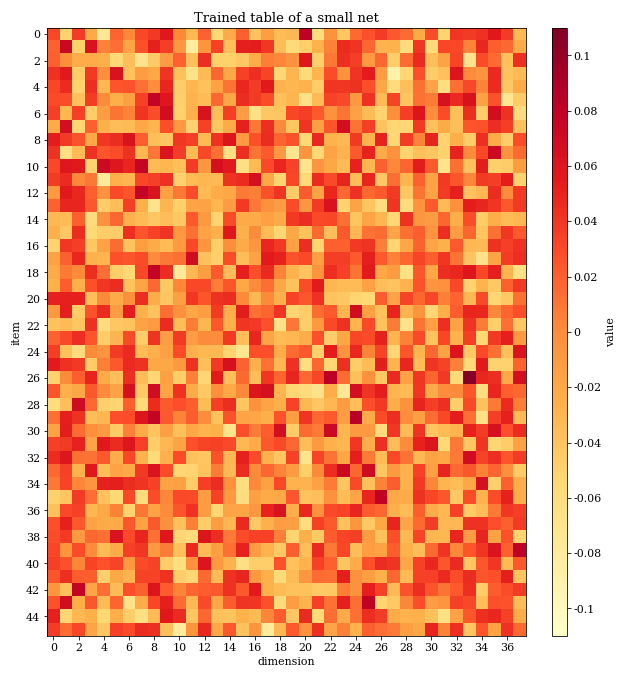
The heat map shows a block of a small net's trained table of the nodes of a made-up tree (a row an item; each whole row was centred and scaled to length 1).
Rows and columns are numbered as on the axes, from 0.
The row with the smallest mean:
14
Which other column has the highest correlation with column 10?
26
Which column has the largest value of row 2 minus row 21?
20
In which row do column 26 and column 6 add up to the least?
43
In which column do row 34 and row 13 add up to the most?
34
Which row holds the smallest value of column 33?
2
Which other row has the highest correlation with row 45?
40
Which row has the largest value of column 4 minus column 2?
21
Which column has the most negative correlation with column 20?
13
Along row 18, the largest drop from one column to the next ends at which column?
10
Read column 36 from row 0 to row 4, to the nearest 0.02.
0.04 0.02 -0.04 -0.04 -0.04
